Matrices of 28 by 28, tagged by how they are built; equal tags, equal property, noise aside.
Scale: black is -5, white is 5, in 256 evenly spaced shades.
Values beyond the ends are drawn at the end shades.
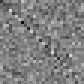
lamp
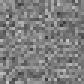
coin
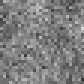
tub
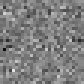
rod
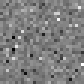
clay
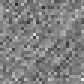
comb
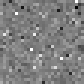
clay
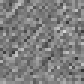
comb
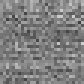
coin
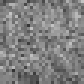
tub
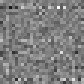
rod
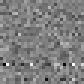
rod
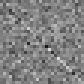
lamp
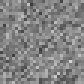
comb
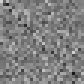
lamp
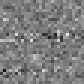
rod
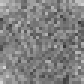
tub
